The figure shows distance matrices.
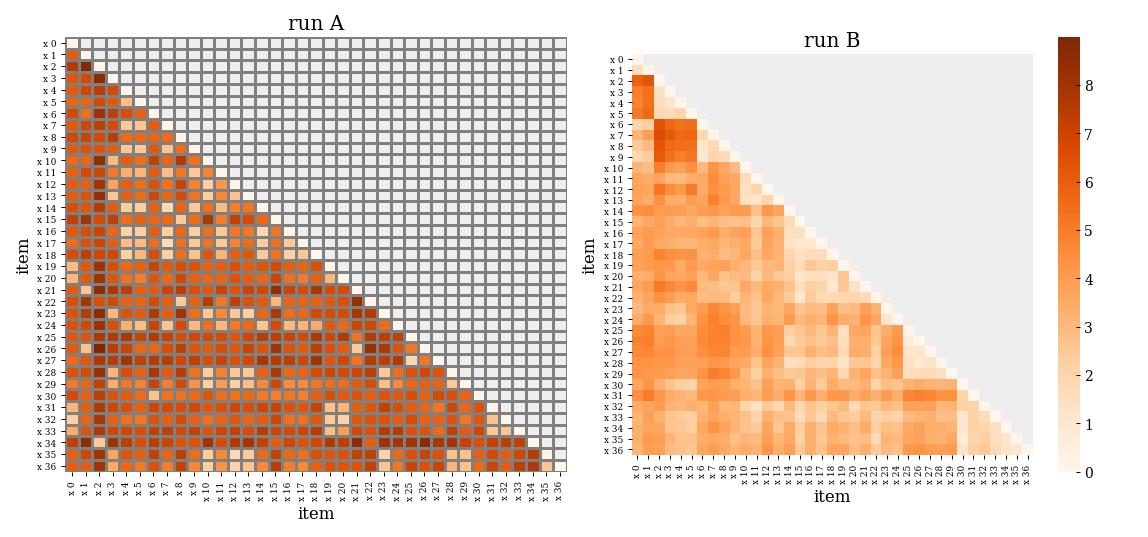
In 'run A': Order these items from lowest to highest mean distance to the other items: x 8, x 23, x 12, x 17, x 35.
x 17, x 12, x 35, x 23, x 8
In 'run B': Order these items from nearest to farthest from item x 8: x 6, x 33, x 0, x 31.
x 6, x 0, x 33, x 31
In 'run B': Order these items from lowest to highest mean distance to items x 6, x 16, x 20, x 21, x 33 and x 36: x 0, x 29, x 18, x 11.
x 18, x 11, x 0, x 29
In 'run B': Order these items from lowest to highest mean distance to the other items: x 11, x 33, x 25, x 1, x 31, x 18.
x 33, x 11, x 18, x 25, x 31, x 1
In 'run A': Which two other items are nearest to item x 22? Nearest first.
x 8, x 15
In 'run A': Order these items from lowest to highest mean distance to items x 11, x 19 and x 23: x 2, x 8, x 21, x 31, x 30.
x 31, x 30, x 8, x 21, x 2
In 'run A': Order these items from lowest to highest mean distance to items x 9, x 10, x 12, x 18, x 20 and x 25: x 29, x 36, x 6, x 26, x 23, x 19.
x 29, x 36, x 23, x 19, x 26, x 6
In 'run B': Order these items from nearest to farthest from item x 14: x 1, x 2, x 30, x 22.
x 22, x 30, x 2, x 1
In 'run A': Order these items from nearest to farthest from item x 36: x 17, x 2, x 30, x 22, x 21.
x 17, x 30, x 21, x 22, x 2
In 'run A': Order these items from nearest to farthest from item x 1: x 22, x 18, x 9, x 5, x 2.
x 5, x 9, x 18, x 22, x 2
